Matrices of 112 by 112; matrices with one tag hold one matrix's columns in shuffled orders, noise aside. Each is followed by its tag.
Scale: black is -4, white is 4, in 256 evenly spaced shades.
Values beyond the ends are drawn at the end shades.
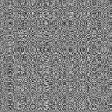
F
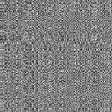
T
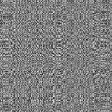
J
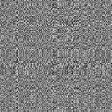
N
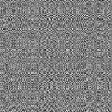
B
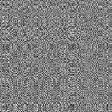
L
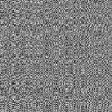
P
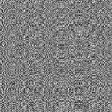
P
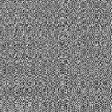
P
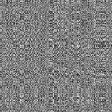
J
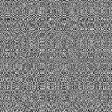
B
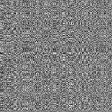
F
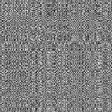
T
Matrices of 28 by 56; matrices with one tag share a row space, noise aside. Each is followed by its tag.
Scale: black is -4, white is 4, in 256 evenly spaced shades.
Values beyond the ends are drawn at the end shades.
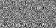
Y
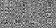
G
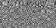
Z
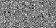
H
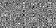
G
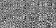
G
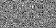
H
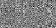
G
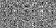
H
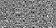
G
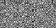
H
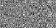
G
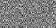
Y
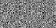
Y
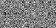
H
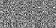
Y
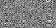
G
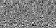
H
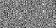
Y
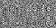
Z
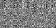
H
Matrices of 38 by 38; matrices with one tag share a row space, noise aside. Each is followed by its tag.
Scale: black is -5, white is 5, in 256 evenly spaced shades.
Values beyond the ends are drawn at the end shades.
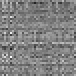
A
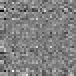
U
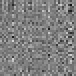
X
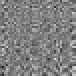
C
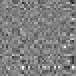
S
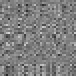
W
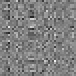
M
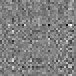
X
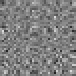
C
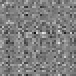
W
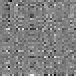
M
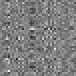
M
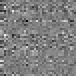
U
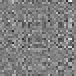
X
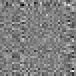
S
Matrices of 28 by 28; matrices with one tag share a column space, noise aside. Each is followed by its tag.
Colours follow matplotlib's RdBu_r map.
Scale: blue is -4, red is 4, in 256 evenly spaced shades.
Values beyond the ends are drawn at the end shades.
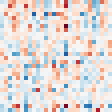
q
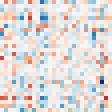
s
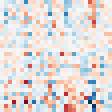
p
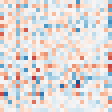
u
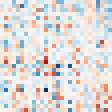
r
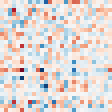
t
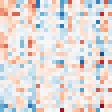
q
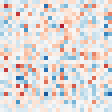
u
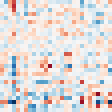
p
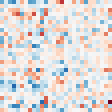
t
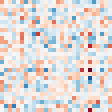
t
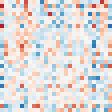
q
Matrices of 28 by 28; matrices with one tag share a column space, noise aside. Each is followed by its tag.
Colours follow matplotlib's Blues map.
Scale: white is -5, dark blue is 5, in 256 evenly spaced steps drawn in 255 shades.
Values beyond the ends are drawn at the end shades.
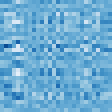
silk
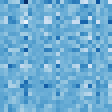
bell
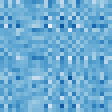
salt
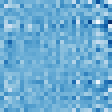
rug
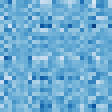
salt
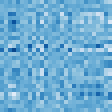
silk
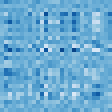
silk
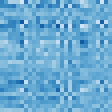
rug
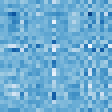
silk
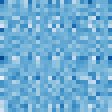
salt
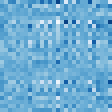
rug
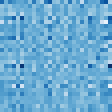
bell
